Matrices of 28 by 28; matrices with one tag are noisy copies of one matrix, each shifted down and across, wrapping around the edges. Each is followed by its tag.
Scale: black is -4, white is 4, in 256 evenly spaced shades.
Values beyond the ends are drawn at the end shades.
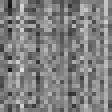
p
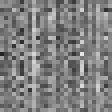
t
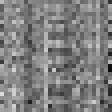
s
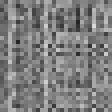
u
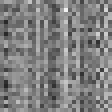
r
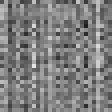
t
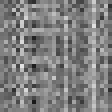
r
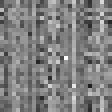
p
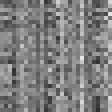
p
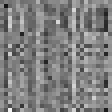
u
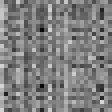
t
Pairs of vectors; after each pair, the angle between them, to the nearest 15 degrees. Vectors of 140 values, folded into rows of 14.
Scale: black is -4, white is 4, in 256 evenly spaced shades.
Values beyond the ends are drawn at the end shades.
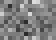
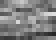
90 degrees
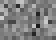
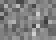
165 degrees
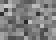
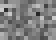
30 degrees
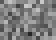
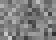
105 degrees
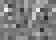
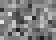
90 degrees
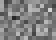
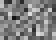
30 degrees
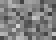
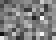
135 degrees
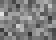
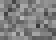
60 degrees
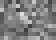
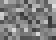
120 degrees
